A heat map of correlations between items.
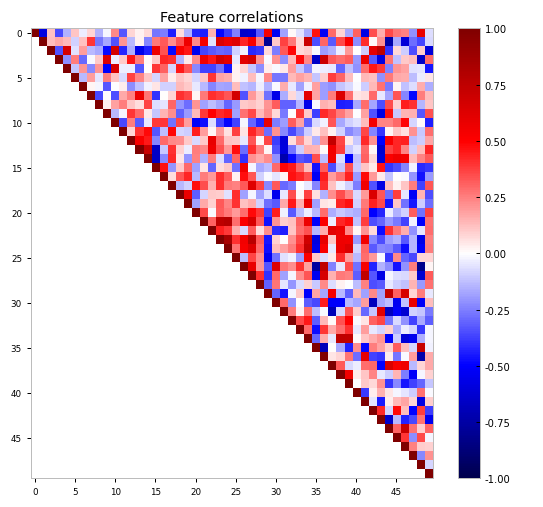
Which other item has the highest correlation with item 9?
3
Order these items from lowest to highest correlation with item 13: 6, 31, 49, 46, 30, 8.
31, 30, 6, 8, 46, 49
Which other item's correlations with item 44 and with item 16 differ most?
1
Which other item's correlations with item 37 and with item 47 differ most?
30
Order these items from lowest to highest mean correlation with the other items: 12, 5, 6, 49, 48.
48, 6, 49, 5, 12
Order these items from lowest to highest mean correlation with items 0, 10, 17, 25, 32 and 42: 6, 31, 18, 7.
31, 6, 7, 18
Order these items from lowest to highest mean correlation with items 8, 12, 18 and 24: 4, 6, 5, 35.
35, 6, 4, 5
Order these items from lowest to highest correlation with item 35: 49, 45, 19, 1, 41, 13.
41, 1, 19, 49, 13, 45
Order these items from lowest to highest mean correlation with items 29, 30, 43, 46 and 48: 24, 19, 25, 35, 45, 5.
24, 25, 19, 5, 45, 35
